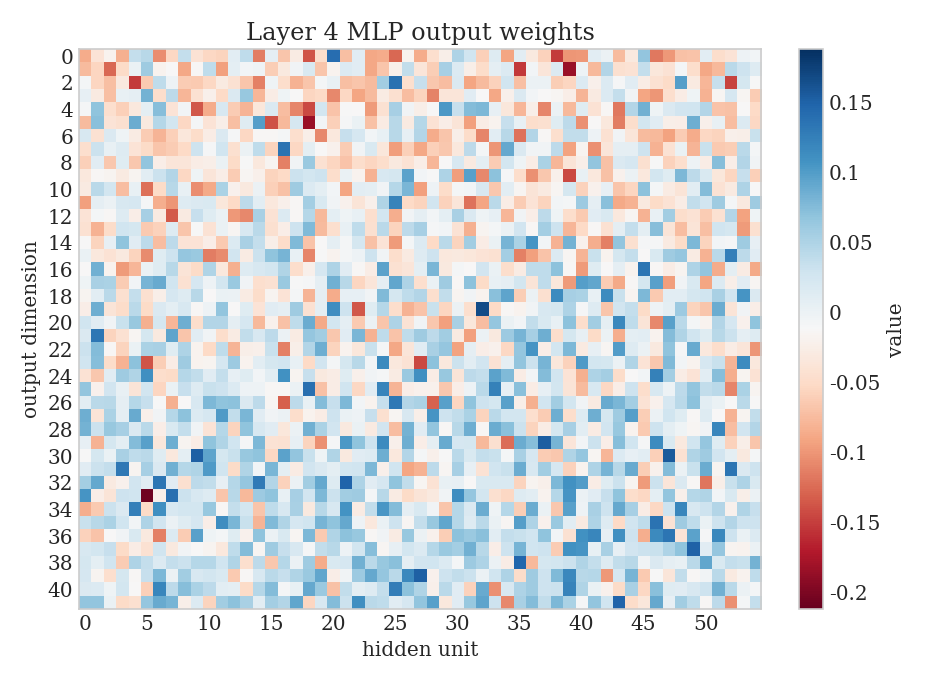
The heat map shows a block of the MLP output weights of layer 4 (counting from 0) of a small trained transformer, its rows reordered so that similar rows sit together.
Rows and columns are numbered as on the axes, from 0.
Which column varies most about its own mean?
39
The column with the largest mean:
24
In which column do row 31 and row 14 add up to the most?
3
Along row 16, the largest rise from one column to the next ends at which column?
45
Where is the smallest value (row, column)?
33, 5
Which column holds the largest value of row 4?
29
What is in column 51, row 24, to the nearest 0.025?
0.075
